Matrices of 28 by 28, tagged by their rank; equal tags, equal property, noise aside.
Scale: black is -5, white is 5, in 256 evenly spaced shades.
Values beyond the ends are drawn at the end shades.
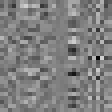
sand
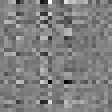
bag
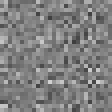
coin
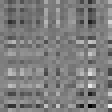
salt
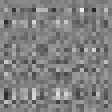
bag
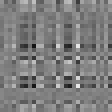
salt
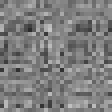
sand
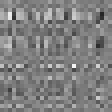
bag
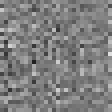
coin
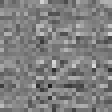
coin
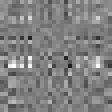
bag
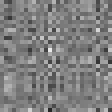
bag
